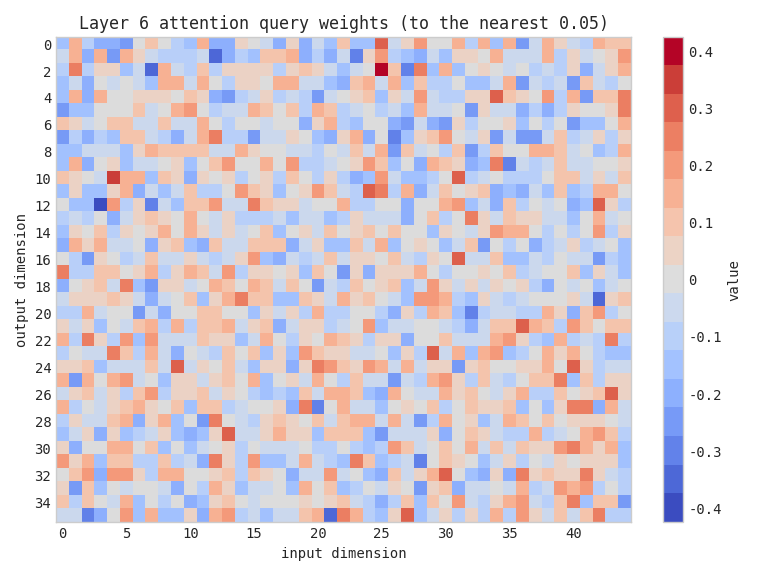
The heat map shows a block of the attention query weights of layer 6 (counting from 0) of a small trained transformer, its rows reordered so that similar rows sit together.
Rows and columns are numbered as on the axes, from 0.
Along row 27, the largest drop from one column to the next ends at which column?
20
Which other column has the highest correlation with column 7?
27
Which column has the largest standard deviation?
25
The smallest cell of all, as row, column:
12, 3
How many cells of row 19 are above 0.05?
13
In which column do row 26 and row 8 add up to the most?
7
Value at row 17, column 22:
-0.25
